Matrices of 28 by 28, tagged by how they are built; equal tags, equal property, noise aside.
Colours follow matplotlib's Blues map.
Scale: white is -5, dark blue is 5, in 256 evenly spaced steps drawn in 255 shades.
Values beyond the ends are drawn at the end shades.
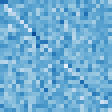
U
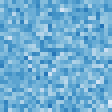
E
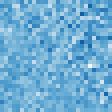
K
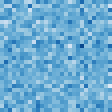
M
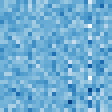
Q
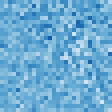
K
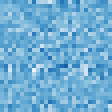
M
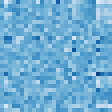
M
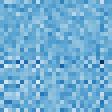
M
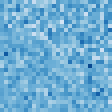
K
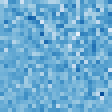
K
